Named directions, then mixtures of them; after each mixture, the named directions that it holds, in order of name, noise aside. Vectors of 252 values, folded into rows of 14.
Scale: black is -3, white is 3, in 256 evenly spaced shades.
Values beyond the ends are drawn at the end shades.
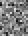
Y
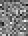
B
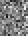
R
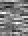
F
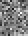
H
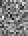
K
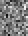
R.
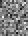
K.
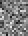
B, K, Y.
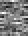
F.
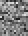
F, K.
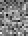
B, F, R.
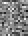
B, F, H.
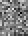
H.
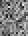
H, K, R.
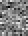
F, H.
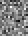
B, R, Y.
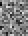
K, Y.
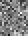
H.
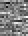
F, R.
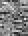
F, H.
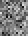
H, K, R.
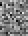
B, K, Y.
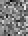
R.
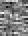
F.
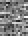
F, R.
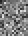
B, K.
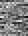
F, R.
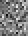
K, R, Y.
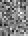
H.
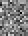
H, K, Y.
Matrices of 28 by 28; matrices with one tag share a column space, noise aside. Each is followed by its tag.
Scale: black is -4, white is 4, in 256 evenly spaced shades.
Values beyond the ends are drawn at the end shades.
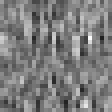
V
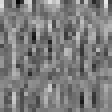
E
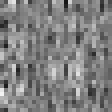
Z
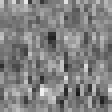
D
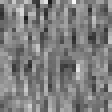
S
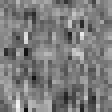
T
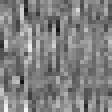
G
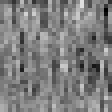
S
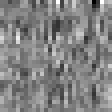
E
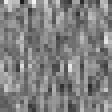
S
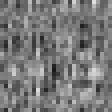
Z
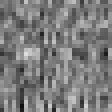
T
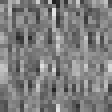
S
